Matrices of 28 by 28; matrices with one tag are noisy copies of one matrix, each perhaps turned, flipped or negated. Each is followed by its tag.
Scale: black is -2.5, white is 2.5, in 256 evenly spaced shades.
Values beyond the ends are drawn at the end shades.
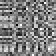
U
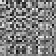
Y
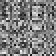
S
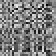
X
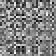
Y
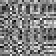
U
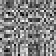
U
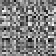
Y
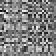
X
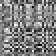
X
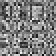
S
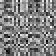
U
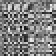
X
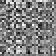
Y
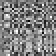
X
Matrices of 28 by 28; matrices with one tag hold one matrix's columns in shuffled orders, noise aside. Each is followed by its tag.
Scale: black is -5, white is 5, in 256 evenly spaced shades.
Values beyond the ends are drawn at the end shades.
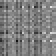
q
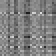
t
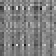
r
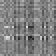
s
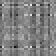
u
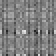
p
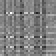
t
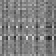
s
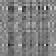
r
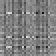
t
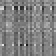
r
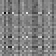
t
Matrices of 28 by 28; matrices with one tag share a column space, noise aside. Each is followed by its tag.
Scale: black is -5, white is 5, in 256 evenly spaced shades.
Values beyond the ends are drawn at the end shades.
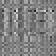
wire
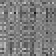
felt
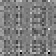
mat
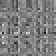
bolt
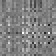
bolt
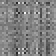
felt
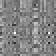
bolt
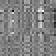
wire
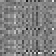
mat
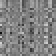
bolt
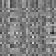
bolt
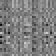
bolt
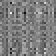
felt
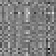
felt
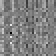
bolt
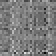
mat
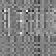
wire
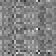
mat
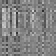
wire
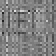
wire
